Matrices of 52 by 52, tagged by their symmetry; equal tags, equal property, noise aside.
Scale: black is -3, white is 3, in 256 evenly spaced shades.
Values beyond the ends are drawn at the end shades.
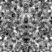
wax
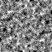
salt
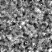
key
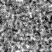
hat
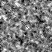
key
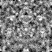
wax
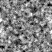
salt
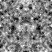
wax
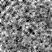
key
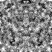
wax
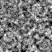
key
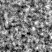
hat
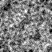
key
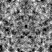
wax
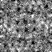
salt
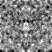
wax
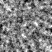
key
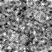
salt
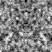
wax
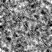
salt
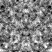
wax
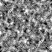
salt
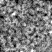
key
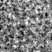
hat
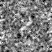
salt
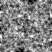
salt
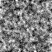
salt
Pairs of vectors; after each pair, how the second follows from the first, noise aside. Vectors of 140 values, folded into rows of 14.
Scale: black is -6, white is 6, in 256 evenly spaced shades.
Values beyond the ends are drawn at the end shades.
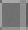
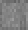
negated, shrunk.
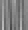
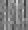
reversed, negated.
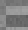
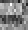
reversed, negated, scaled up.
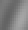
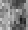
wrapped around, negated, scaled up.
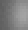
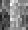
wrapped around, negated, scaled up.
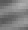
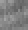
negated, shrunk.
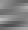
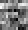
wrapped around, negated, scaled up.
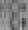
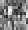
wrapped around, negated, scaled up.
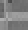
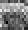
wrapped around, scaled up.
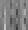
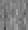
negated, shrunk.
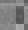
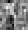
wrapped around, scaled up.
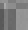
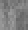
negated, shrunk.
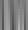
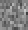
shuffled.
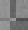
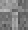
reversed, negated.
